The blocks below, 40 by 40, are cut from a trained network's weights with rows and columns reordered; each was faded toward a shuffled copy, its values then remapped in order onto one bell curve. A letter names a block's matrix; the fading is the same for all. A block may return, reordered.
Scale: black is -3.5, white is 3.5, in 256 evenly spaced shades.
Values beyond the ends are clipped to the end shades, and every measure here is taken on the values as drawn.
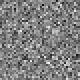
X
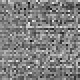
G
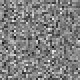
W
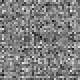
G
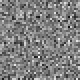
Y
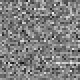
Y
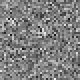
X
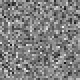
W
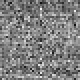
G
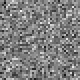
W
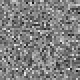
X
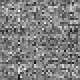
G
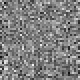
W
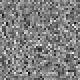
X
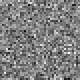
Y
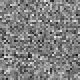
Y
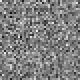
X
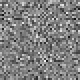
Y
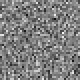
X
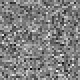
X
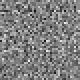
Y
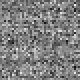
G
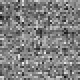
G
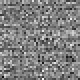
G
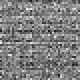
G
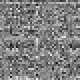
G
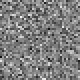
X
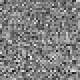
Y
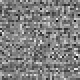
G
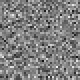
Y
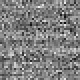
G
